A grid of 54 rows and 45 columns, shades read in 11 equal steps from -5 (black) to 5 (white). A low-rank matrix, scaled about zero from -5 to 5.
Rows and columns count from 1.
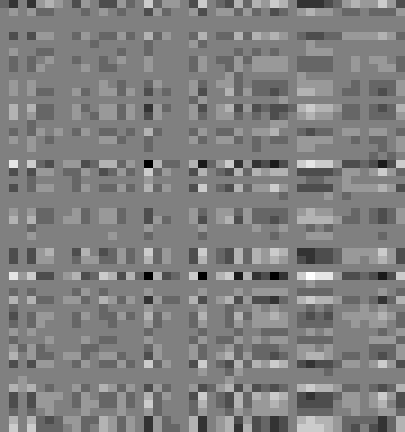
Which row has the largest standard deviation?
35
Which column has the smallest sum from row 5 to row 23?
17
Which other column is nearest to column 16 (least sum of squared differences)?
21
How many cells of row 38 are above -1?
27
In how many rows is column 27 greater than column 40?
12
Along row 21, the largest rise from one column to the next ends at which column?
18
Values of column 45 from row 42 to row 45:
1 -1 1 1
